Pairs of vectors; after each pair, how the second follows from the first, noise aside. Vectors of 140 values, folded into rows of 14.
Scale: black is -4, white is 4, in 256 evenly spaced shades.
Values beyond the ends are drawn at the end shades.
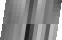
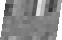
wrapped around, negated, partly zeroed.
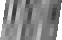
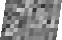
shuffled.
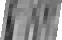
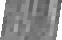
reversed, negated, shrunk.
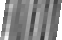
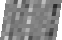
reversed, negated, partly zeroed.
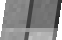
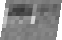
wrapped around, negated, partly zeroed.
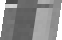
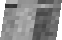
negated.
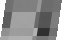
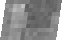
reversed, negated, shrunk.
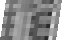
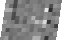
wrapped around, negated, partly zeroed.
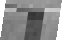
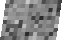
shuffled.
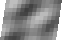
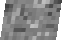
wrapped around, negated, partly zeroed.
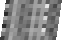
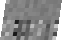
reversed, negated, partly zeroed.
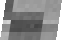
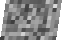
shuffled.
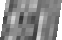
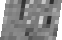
reversed, negated, partly zeroed.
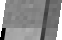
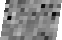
shuffled.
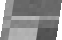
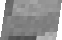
negated, partly zeroed.
